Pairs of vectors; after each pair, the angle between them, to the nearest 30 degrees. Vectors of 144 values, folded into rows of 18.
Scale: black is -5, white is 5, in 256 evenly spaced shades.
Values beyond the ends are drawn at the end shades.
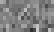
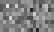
90 degrees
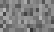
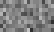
30 degrees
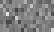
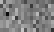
150 degrees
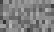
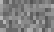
150 degrees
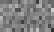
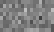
60 degrees
